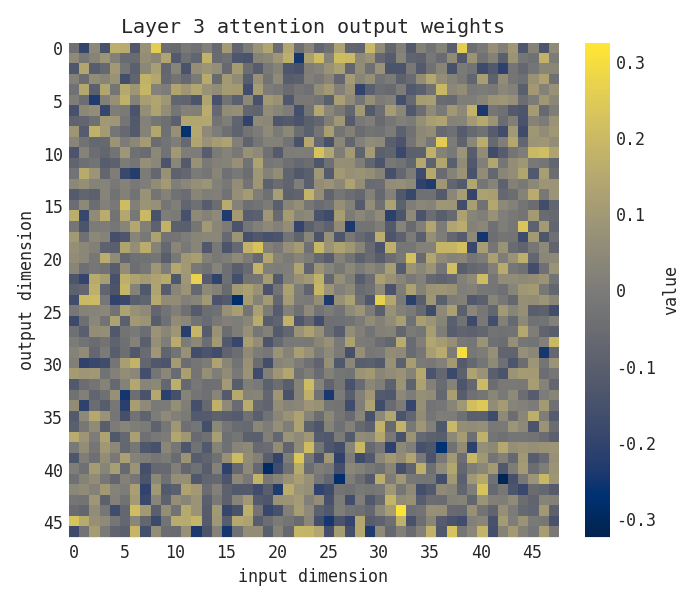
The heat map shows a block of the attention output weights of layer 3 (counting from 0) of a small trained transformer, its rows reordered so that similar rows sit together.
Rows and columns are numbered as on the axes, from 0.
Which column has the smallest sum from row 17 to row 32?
4
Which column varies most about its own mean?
5
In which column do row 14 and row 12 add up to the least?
39
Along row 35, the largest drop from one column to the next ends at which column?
32
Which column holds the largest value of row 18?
30
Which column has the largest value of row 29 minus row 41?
38
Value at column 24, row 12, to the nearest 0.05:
0.1
